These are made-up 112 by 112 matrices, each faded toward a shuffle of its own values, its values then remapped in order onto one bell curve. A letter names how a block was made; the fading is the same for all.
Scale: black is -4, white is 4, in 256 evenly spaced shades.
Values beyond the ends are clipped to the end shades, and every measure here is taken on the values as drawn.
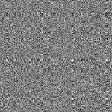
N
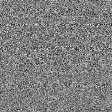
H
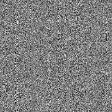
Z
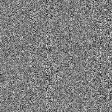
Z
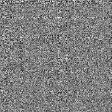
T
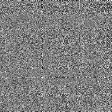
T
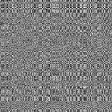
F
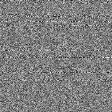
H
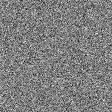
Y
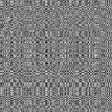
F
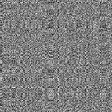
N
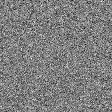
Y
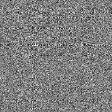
T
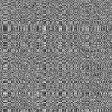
F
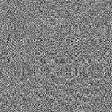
N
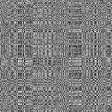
F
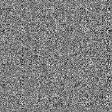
T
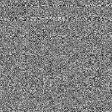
T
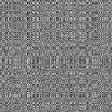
F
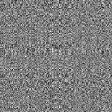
N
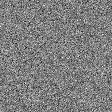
Y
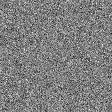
Y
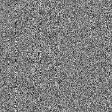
Z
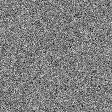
Y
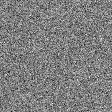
Y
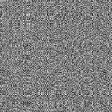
N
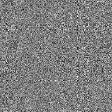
T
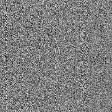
Z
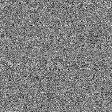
H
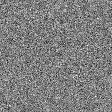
Y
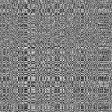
F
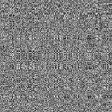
N
